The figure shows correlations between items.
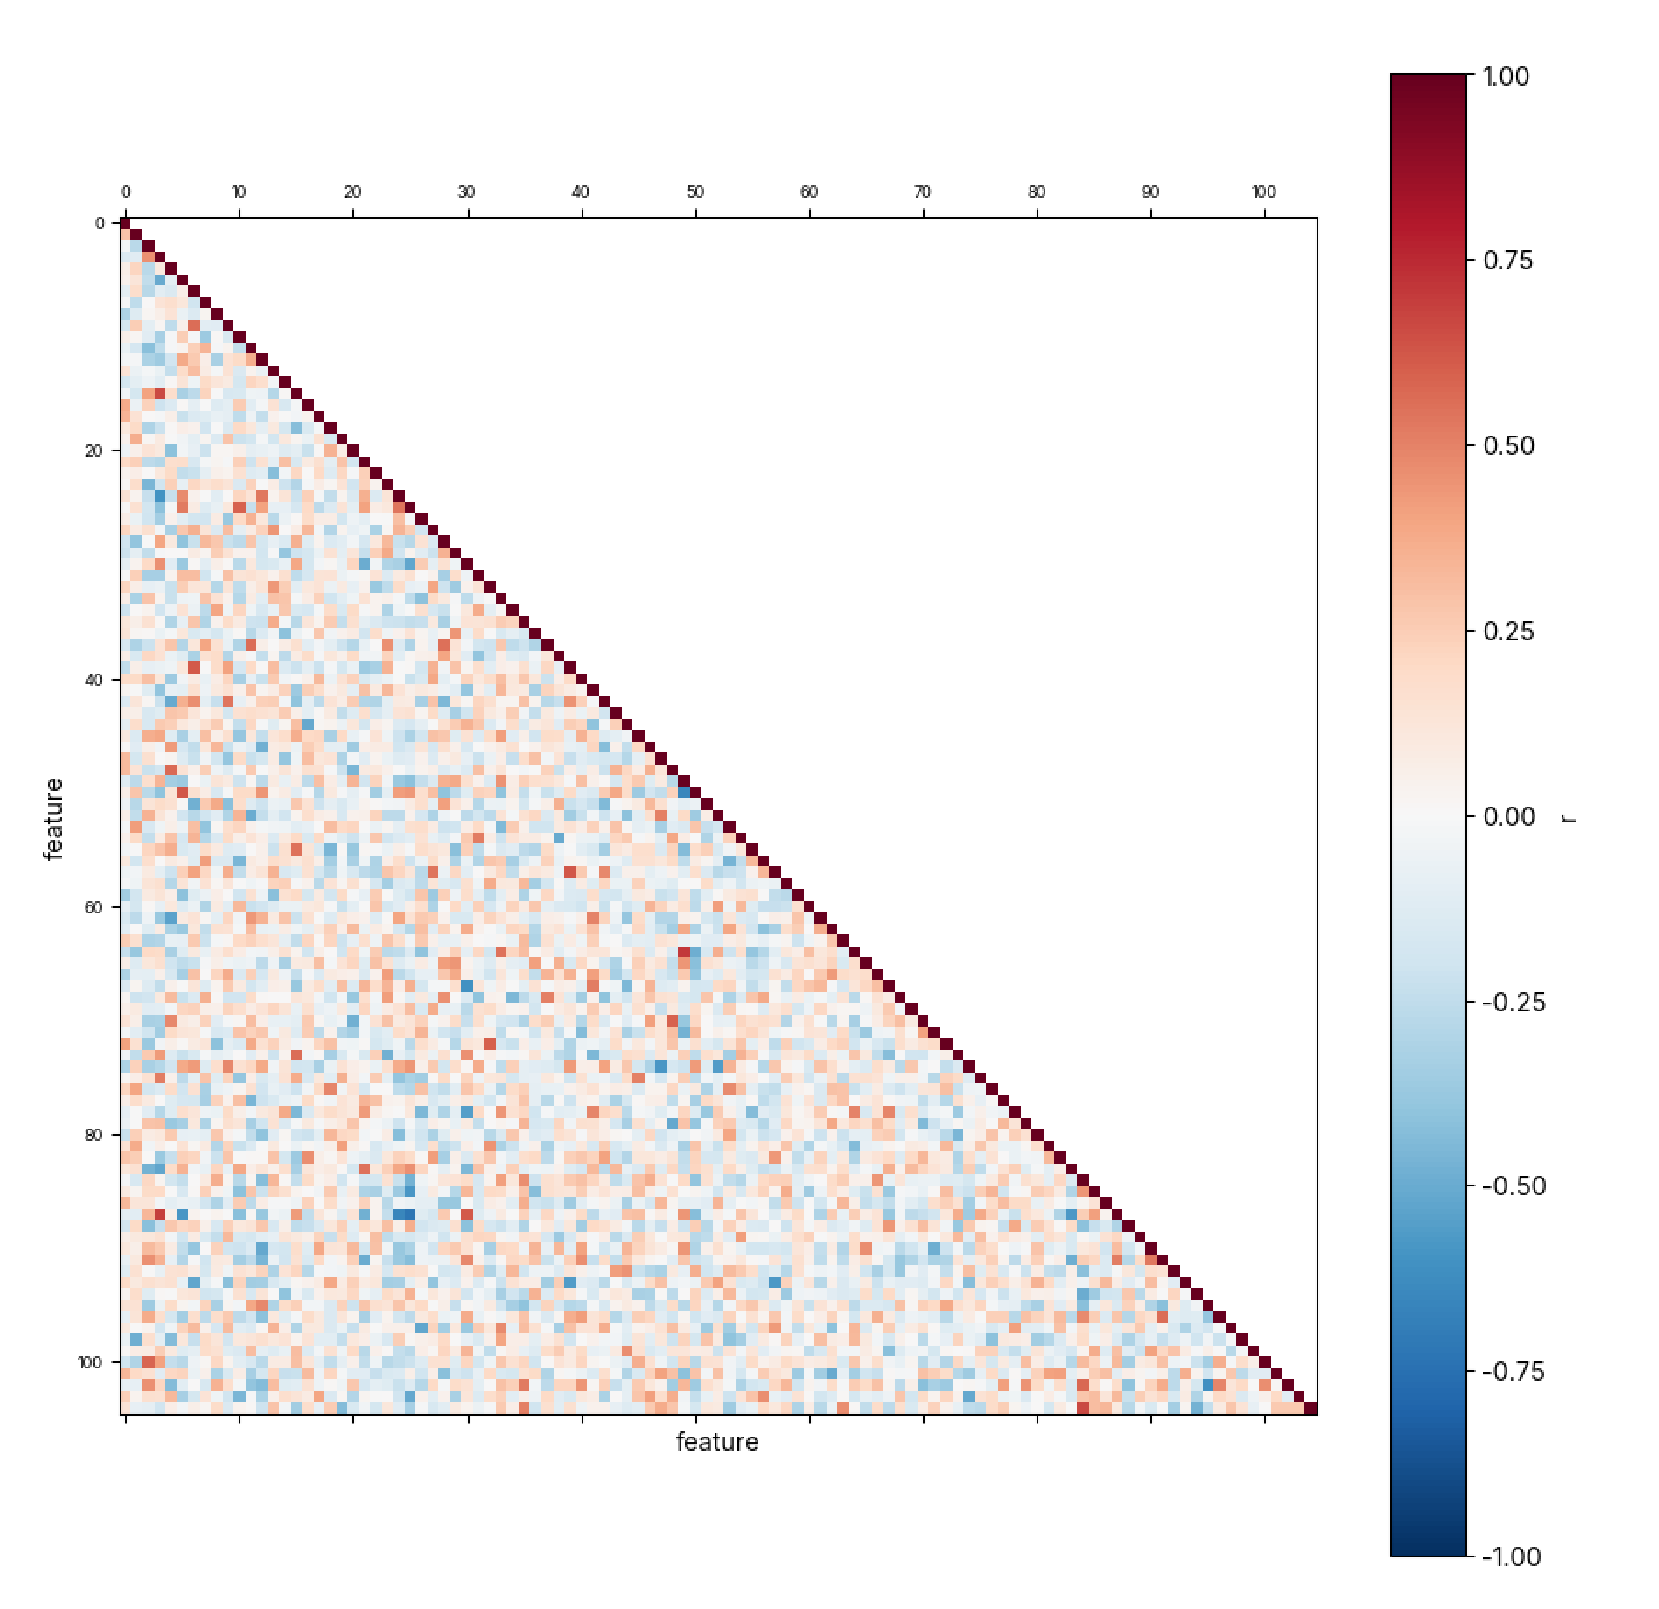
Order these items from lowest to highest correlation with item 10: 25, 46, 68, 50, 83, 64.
68, 46, 64, 50, 83, 25
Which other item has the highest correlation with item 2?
100
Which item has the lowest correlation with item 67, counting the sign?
30
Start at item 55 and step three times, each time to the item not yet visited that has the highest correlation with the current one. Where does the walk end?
87
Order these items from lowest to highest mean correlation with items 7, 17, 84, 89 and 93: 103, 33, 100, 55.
55, 100, 33, 103
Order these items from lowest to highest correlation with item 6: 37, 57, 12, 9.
37, 12, 57, 9
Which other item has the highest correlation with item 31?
54
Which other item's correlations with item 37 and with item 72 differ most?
32
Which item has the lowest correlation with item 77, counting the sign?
11
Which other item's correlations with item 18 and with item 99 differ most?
15
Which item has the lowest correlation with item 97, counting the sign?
26
